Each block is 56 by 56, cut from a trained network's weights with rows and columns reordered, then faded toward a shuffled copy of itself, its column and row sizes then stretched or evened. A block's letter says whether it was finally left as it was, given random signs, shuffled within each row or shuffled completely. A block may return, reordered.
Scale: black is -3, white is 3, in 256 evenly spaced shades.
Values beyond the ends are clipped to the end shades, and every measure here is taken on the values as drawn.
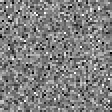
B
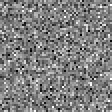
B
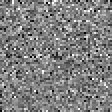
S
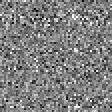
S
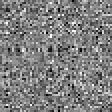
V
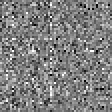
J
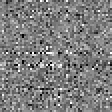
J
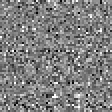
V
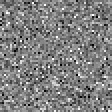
B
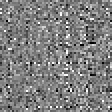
V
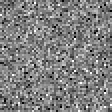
B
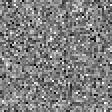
B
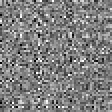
V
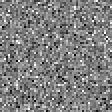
B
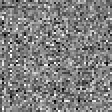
J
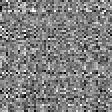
V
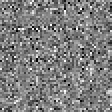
J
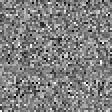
S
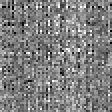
V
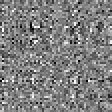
V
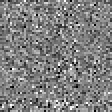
J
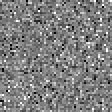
B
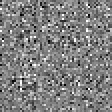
J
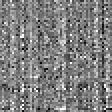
V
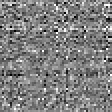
V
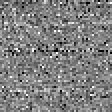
S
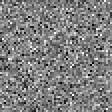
B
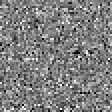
S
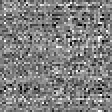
V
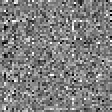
J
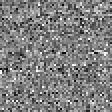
S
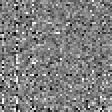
J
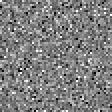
B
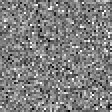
B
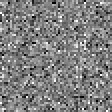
J
